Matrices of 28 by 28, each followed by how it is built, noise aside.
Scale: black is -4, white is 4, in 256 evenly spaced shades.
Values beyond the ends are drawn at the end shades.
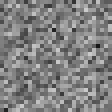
repeating rows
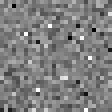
sparse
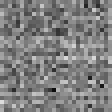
blocks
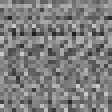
repeating columns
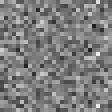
repeating rows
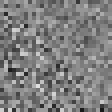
lower triangular
